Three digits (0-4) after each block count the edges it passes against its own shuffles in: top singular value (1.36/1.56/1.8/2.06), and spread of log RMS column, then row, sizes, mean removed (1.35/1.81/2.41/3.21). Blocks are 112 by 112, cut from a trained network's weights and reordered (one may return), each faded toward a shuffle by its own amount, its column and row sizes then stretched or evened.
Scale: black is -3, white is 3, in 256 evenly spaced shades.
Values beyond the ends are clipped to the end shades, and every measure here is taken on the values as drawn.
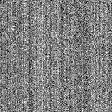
4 1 0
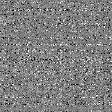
0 0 4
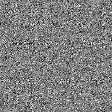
1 1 2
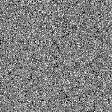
1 0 1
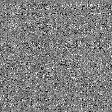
0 0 3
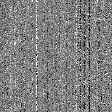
4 4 0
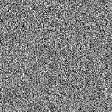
3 2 0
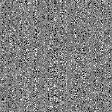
1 4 1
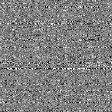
3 1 4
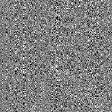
3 4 1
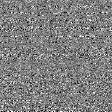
0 0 4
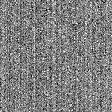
3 0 0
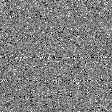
2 0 2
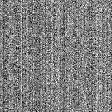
4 1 0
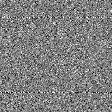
3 0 1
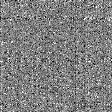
1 0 2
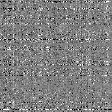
2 2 4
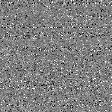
0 1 3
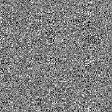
2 3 2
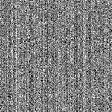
4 1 1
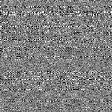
3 0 4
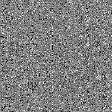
0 3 1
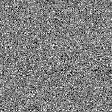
1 0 2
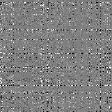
3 4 4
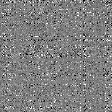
0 3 4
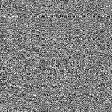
4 0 3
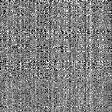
4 1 4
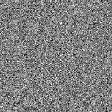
3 2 1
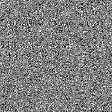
3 2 1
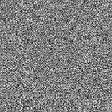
4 1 1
